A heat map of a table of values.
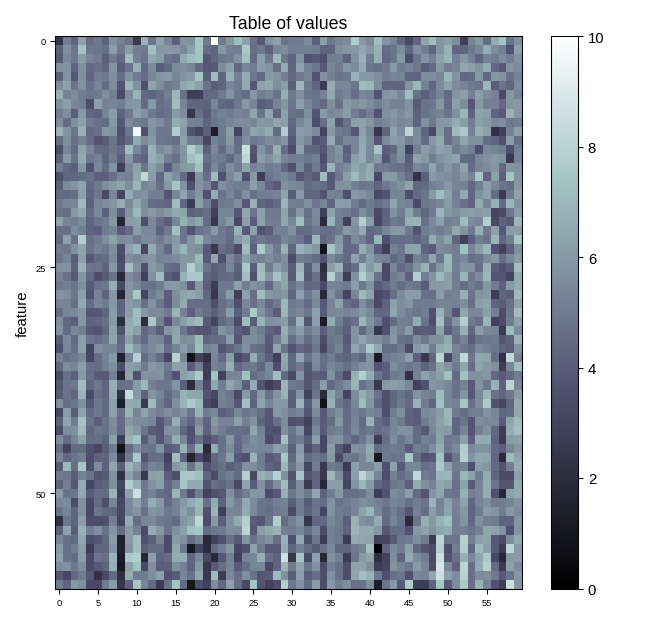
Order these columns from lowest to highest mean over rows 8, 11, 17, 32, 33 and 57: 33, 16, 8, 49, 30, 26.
8, 30, 33, 26, 16, 49
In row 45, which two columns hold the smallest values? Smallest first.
8, 19
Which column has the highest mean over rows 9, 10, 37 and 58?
52
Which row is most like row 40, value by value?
31
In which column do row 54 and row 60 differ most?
17
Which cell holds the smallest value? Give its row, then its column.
56, 41
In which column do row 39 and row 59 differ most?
20
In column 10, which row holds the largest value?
10
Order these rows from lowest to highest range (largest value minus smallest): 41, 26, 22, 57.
41, 22, 26, 57
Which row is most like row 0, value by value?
4
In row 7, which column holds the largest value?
15
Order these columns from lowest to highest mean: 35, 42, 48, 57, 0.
57, 42, 0, 48, 35
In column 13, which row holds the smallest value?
60
